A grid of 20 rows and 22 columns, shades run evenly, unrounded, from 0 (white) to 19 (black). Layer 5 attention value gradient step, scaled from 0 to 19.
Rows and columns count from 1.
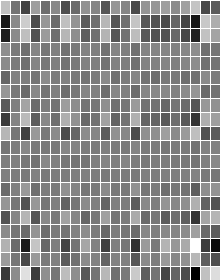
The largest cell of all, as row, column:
20, 20
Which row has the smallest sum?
1
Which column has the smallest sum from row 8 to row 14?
3
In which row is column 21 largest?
18
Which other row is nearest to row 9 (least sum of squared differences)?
16
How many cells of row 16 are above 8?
16
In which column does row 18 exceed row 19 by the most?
22
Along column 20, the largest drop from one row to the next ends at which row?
10
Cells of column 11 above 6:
17
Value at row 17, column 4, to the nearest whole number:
8
